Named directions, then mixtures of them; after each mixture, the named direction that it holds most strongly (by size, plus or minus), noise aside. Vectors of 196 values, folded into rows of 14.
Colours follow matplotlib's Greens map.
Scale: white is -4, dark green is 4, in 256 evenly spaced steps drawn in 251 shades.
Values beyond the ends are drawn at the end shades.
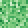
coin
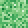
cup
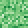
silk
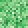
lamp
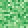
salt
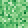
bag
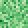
coin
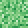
silk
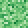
salt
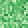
bag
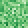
lamp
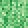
coin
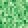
bag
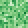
salt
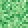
salt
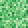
cup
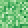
silk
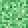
cup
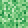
bag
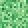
cup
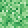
lamp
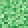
silk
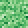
silk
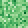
bag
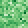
bag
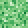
bag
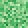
bag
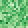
salt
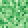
coin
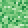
silk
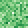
lamp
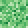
lamp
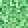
coin
